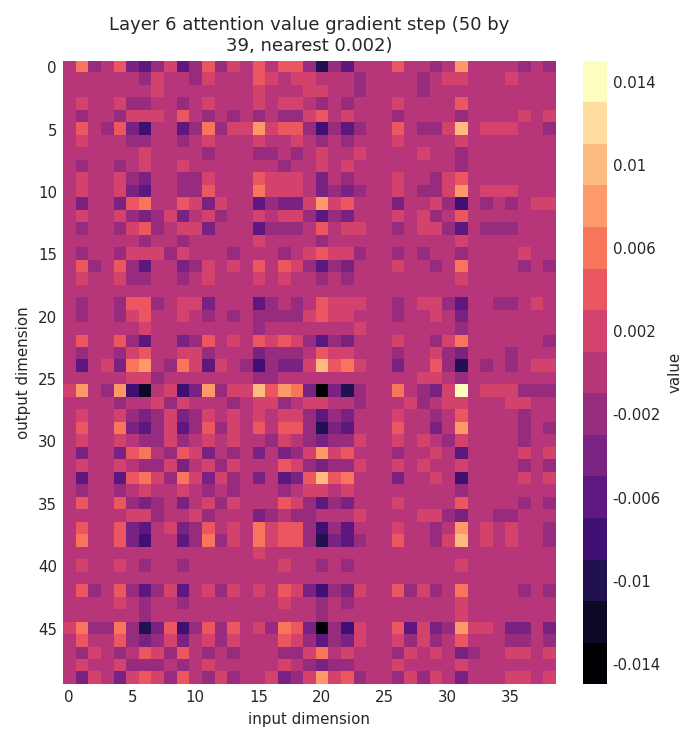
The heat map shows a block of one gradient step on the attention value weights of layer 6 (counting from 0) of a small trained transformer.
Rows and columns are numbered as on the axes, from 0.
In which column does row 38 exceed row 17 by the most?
31
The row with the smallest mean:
45
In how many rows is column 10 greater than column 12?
10
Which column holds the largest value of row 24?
20
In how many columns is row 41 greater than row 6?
5
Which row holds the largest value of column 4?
26
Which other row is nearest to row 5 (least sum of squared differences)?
38
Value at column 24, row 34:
0
